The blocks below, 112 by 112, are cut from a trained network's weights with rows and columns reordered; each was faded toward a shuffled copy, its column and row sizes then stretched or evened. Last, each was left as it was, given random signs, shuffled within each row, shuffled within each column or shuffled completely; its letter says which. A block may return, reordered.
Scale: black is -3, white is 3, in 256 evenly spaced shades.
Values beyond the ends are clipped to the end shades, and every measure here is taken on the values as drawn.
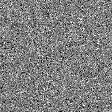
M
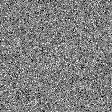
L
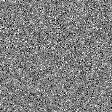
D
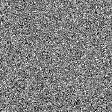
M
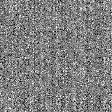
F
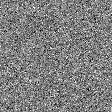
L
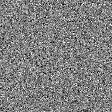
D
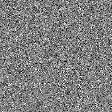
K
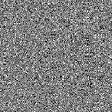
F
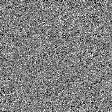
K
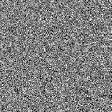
F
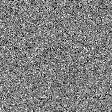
D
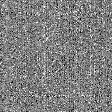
F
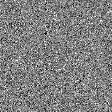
K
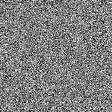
K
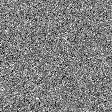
L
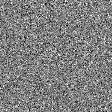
D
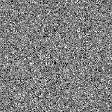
F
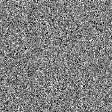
K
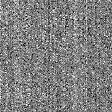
F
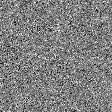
D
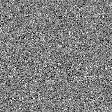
D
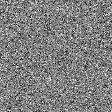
M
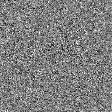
K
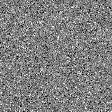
D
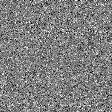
D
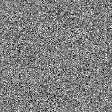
F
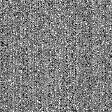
M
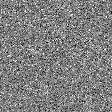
D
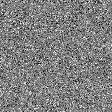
D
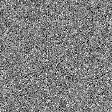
M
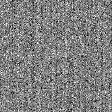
M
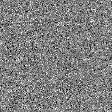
K
